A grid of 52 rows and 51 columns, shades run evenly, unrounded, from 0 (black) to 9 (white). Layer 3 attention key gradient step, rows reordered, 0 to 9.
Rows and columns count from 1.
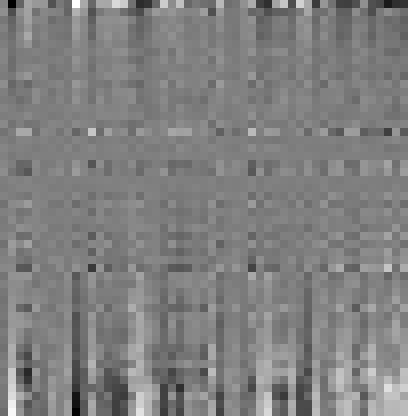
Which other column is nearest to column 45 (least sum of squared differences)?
24
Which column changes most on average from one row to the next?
32
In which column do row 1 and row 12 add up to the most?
10
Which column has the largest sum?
2
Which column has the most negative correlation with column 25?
46
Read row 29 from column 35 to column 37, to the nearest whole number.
4 4 4
